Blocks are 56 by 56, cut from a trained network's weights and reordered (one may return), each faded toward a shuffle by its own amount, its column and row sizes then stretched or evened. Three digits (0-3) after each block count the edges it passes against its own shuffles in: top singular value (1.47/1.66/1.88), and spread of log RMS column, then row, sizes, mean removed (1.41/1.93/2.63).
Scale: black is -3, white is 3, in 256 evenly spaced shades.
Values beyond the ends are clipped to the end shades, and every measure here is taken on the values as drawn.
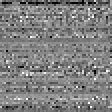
3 0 3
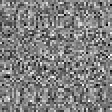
3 0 2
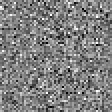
1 1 1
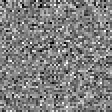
2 0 2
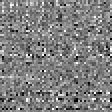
2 2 3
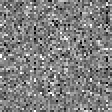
0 2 1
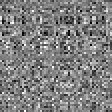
3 2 3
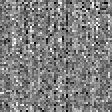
1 1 1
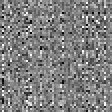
3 3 1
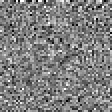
2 0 1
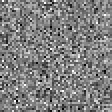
1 1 0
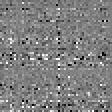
0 2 3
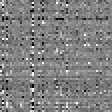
2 3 1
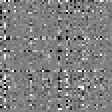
1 3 3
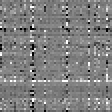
3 3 2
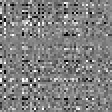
3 3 3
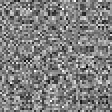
3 0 0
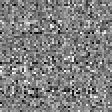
0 1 2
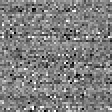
0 1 2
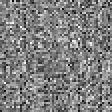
2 1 0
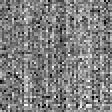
3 0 1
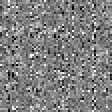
0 3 1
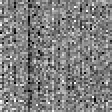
2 2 0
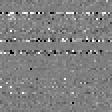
2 0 3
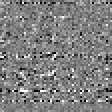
1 2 3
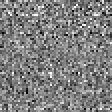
0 0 2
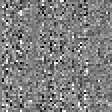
0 3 1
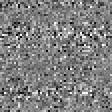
0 1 3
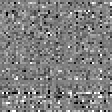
0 2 3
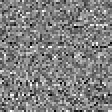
1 0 2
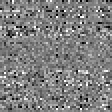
0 1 3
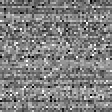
2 0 1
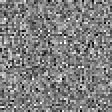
1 0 1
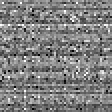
3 1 1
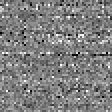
0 1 2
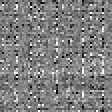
1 3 0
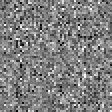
0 2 1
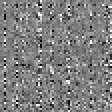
1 3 2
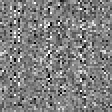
1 3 1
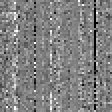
3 3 0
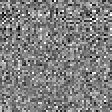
3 2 2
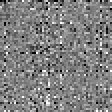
0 3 2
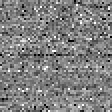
0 0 2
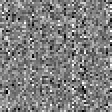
0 3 0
